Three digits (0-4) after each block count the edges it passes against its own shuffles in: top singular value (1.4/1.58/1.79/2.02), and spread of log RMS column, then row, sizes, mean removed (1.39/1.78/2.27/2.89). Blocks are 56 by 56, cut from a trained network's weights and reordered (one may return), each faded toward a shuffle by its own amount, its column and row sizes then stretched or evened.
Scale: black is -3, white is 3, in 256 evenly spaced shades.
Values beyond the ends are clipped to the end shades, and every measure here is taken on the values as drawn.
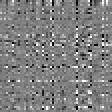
4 4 4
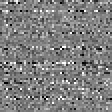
0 1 4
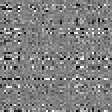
4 3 4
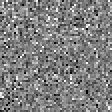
0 1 0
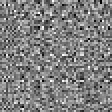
4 2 2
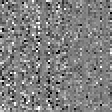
0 4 0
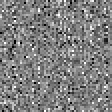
0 3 0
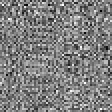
4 0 1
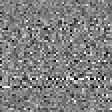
3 0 3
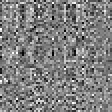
4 3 2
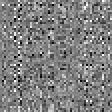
2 4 2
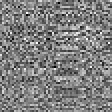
4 0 2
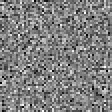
1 1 1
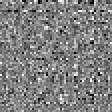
3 2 3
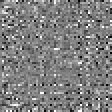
1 3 4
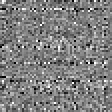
3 2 3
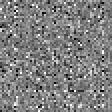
1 3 1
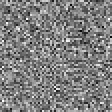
3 0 0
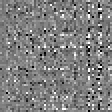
2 4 2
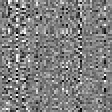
4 4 1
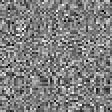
3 0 0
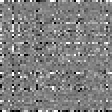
3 2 4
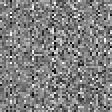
3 4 0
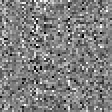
3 3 1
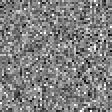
1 0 0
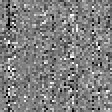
0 4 1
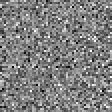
0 0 2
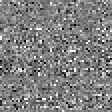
1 1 3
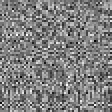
4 0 2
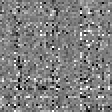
0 3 3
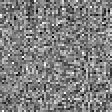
3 0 0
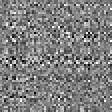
4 1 3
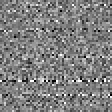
1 0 3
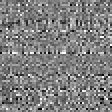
4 0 4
